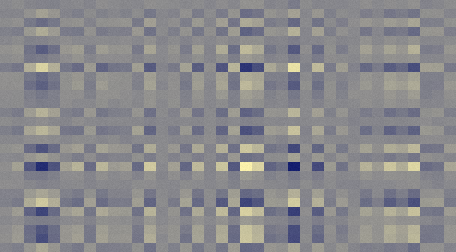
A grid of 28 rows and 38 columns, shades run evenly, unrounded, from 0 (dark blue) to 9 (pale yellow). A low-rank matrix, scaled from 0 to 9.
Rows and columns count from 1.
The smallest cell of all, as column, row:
25, 19
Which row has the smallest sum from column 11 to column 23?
8
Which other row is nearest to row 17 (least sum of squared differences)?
27
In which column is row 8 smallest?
21
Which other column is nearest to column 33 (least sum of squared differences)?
13
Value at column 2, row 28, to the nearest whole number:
4
